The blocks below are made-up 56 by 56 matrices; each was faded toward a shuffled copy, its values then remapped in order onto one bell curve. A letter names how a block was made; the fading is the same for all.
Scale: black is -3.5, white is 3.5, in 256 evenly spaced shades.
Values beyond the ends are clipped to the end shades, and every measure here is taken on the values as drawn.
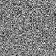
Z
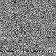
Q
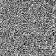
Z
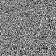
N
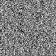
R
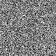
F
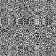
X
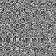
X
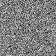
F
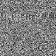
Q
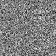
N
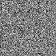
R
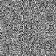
Z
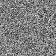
F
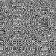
X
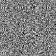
Z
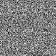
Z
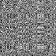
X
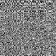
X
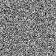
R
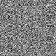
Z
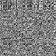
X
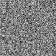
R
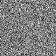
R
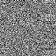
Z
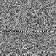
Q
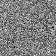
F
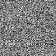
Q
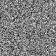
R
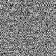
Q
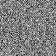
R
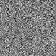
Z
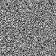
N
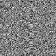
Z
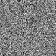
N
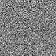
Z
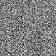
R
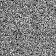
F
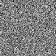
N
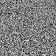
F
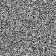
R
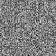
N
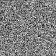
F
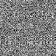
Q
